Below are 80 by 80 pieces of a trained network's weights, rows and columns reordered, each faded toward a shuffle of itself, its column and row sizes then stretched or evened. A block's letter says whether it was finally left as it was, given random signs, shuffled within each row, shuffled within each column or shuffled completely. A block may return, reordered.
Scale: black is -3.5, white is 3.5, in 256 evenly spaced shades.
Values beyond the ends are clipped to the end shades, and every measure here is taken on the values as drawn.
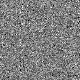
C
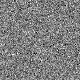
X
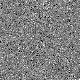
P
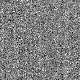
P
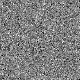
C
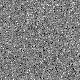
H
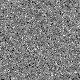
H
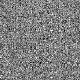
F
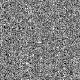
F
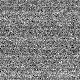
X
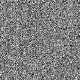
F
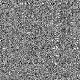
F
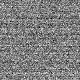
X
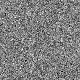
H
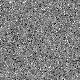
H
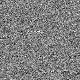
X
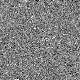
X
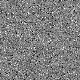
X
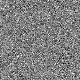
C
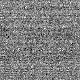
F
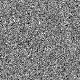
P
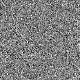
C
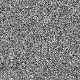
C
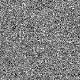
F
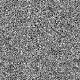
F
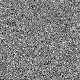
H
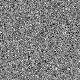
X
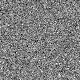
H
